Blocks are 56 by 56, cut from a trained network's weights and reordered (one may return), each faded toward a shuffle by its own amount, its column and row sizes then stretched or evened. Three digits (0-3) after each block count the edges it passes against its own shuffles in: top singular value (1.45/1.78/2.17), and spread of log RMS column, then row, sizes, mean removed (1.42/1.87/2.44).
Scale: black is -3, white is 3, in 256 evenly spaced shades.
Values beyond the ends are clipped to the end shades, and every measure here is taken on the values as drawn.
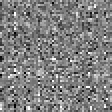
1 3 2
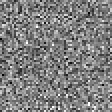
2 2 0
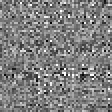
0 3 3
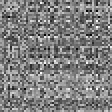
3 3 2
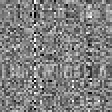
3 2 0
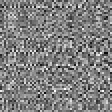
3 0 2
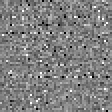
0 1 2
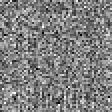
1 0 0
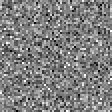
2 0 0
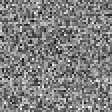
0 0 0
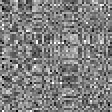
3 0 0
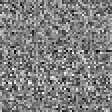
1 0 2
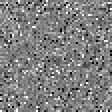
0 0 0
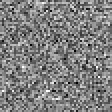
0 0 2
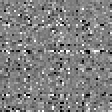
2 2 2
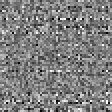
0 2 3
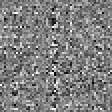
1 3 2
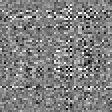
3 2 3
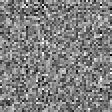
1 2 0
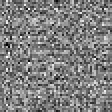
2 2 0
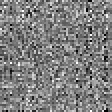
1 3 1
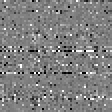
2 1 3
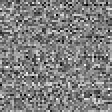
1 0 2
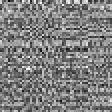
3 2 2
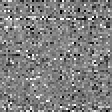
1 2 3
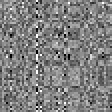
3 2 0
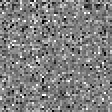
1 1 0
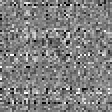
2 3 3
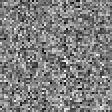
1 2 0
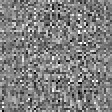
2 3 0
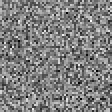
0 1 0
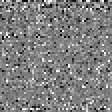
1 0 2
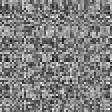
3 3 1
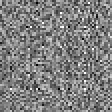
2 1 0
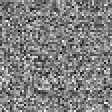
1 1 0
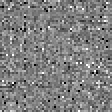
0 1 2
